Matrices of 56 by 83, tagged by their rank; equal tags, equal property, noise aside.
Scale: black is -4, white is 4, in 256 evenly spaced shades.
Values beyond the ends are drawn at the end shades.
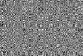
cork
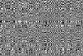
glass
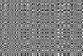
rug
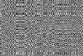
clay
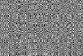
cork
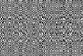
clay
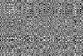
glass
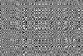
clay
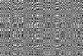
clay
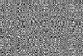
cork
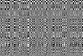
rug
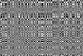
rug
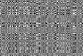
clay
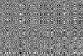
clay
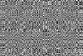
cork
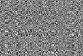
glass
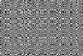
clay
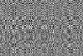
clay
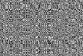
glass
